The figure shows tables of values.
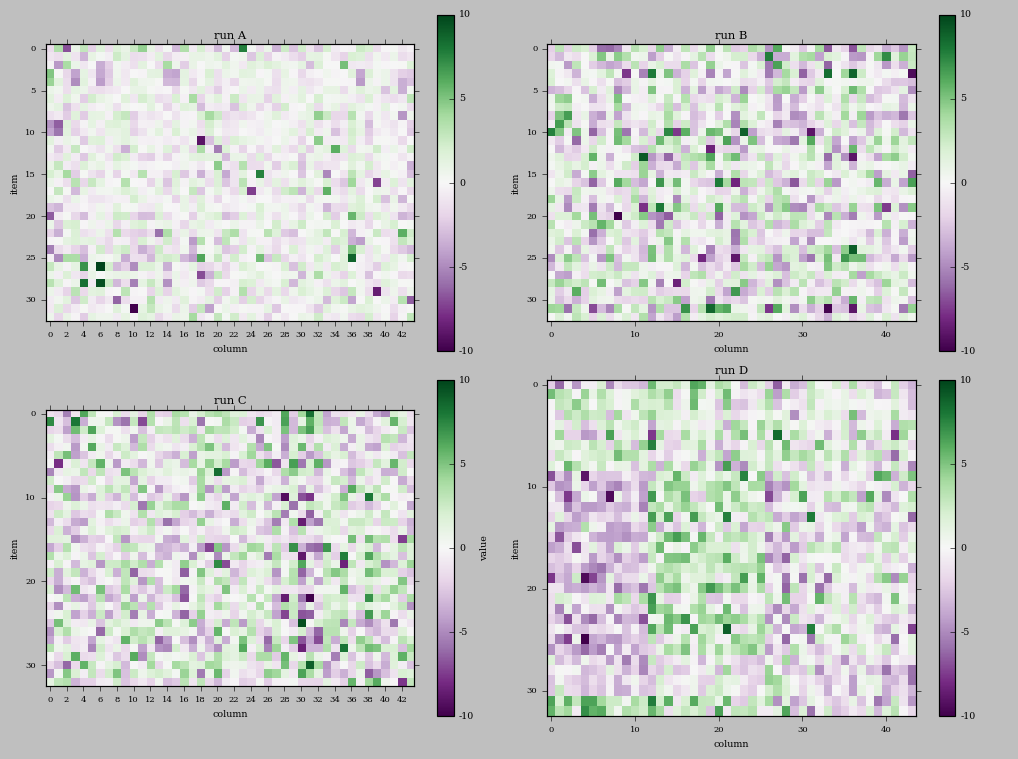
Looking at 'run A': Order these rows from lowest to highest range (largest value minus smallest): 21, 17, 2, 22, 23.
21, 23, 2, 22, 17
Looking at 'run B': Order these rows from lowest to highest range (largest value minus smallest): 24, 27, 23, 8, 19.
27, 23, 8, 24, 19
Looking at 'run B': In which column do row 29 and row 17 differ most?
22
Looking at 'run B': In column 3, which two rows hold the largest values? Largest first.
29, 10
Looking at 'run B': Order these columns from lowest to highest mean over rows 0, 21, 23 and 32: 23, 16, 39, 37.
39, 37, 23, 16
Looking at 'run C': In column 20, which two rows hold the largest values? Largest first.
7, 18
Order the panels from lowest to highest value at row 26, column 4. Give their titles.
run D, run B, run C, run A
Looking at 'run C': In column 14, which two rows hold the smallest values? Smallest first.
13, 28
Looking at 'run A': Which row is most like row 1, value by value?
13
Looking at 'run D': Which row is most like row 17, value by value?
10
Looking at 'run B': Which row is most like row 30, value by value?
12
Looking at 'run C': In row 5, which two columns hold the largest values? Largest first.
2, 24
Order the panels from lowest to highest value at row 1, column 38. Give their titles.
run C, run A, run B, run D
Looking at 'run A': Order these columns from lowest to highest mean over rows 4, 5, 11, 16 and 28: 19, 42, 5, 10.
42, 19, 10, 5
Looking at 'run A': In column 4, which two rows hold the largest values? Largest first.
28, 26
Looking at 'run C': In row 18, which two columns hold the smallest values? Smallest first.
35, 21
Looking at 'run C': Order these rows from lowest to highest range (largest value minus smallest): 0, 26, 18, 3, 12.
3, 12, 26, 0, 18
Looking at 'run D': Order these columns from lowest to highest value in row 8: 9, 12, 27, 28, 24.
27, 28, 9, 24, 12
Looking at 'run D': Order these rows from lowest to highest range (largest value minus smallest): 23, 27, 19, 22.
27, 22, 23, 19
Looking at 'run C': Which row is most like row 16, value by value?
27
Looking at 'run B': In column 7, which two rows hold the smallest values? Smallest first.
0, 31
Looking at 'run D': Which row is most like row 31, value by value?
1
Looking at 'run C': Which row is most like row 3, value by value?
8
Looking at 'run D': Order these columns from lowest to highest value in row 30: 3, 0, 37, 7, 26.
0, 3, 7, 37, 26
